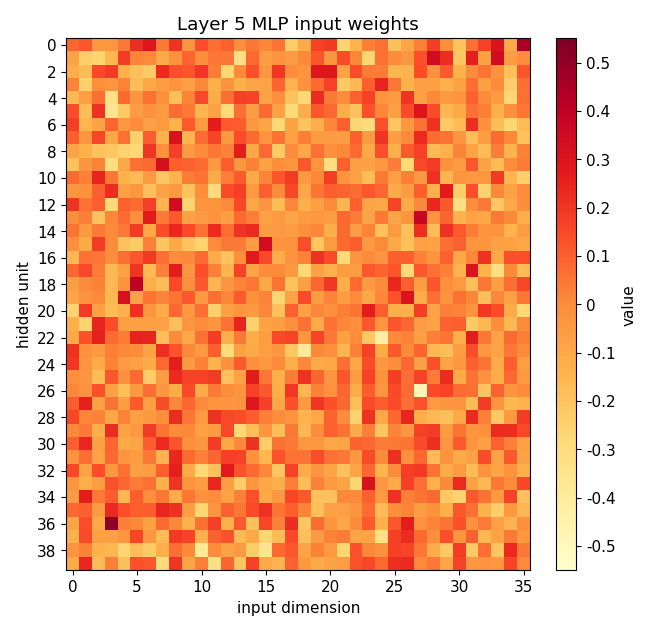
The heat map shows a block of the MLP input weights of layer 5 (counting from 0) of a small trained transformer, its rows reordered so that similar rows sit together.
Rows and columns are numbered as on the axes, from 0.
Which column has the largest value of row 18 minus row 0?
25
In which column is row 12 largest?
8
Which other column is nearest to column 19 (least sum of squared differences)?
20
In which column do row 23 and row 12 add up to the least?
18
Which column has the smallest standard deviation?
9
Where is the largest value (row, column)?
36, 3
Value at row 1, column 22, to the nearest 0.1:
0
